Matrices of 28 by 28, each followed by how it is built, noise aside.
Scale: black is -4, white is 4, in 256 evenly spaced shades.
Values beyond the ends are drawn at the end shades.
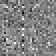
uneven columns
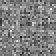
blocks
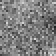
smooth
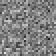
repeating rows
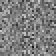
repeating rows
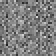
repeating rows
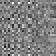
low rank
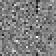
uneven columns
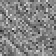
Toeplitz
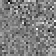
upper triangular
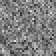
Toeplitz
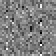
uneven columns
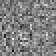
low rank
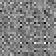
low rank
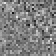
upper triangular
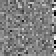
uneven columns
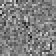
block diagonal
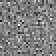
uneven columns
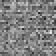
blocks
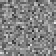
repeating rows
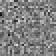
low rank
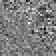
upper triangular
